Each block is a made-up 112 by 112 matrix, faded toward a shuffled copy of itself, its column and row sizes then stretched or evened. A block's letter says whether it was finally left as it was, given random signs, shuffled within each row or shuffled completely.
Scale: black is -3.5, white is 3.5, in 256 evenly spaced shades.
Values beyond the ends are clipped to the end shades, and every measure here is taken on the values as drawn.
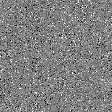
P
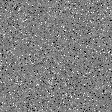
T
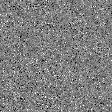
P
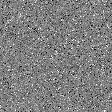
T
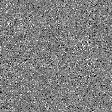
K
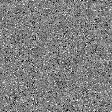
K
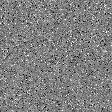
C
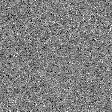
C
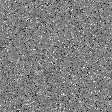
T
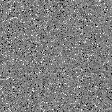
P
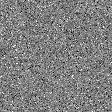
T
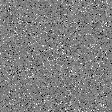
P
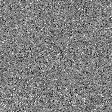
C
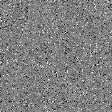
K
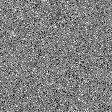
T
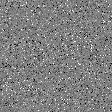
C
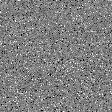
C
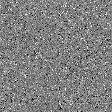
P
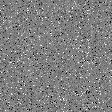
P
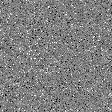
T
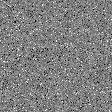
T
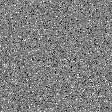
C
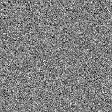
K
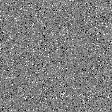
P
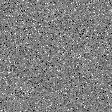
C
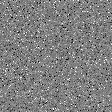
T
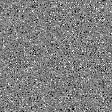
K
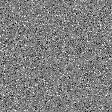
C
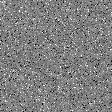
T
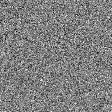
C
